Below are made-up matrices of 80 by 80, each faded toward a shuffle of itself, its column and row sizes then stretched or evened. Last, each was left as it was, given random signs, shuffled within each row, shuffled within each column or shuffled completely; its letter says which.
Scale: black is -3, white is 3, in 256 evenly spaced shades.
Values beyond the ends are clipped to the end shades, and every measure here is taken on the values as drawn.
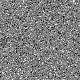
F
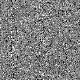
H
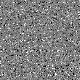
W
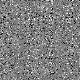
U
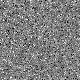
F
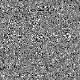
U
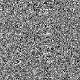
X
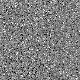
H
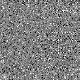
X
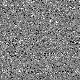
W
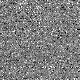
W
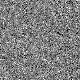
H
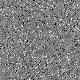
F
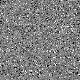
W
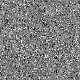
W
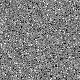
F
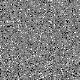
U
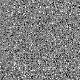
X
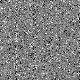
H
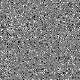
U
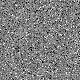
F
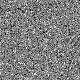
F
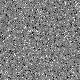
F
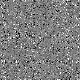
U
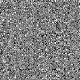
X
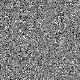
H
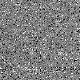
U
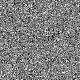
W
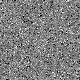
F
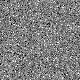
F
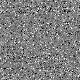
W
